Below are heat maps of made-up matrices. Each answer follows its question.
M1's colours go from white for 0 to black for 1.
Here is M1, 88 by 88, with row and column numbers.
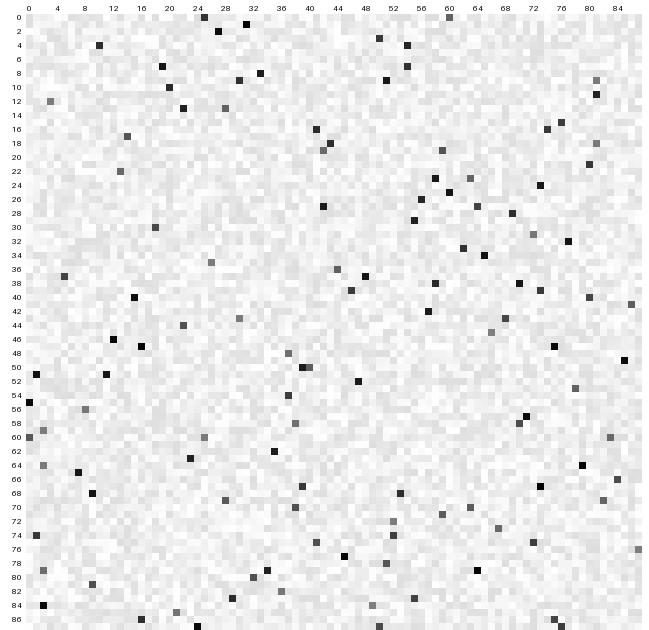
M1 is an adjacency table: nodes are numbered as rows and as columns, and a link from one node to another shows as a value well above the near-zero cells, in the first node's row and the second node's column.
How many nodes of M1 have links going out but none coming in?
2
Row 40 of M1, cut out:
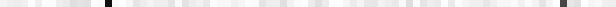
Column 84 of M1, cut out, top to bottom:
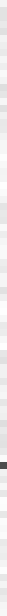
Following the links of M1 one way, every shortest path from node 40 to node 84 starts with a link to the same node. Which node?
node 80
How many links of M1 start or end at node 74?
3
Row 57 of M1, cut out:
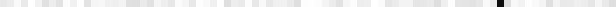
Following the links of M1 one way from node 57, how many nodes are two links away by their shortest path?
1
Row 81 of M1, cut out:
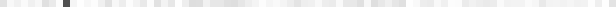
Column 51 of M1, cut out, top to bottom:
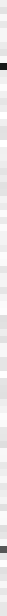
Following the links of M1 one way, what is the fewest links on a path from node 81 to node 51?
2
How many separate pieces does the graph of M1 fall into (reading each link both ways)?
9
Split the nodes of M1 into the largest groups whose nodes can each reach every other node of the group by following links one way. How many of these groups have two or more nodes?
10
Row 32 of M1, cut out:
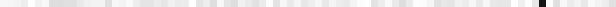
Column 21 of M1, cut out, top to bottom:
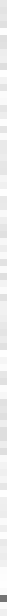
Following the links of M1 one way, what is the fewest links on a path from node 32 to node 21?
7
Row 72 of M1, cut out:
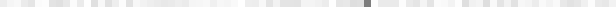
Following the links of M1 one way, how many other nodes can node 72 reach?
9
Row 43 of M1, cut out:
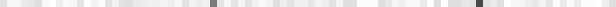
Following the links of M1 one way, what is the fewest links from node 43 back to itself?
3
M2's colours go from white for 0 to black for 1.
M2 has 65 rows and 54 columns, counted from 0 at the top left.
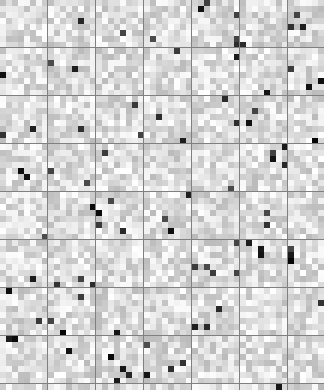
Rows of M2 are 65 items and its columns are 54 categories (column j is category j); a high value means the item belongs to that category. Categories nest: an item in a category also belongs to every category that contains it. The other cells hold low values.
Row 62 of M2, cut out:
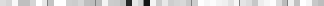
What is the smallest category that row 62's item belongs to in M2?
21
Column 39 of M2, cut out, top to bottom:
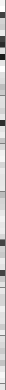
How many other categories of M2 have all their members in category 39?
5
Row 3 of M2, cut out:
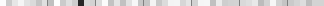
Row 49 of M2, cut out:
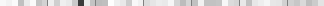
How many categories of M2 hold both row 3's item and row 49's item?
1
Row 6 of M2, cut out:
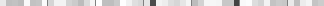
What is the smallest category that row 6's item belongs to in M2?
25
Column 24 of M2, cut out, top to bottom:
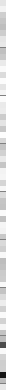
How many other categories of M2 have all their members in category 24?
1
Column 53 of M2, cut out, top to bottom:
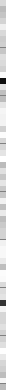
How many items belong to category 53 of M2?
2
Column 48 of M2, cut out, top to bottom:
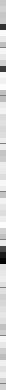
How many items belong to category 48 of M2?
5
